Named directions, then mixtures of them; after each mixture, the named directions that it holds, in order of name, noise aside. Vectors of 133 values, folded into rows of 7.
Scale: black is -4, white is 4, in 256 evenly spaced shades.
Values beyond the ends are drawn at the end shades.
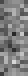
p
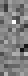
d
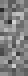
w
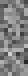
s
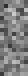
d, p, s.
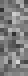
p, s, w.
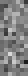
p, s, w.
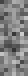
p.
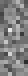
s.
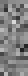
d.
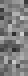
p, w.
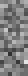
s.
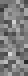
s, w.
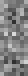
d, p, s.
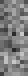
p.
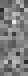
p, s, w.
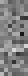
d, p, s.
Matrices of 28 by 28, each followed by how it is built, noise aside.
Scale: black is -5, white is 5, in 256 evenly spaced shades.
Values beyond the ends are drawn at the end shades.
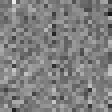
uneven columns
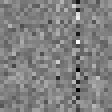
uneven columns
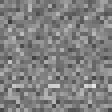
repeating columns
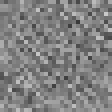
Toeplitz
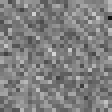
Toeplitz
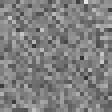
Toeplitz
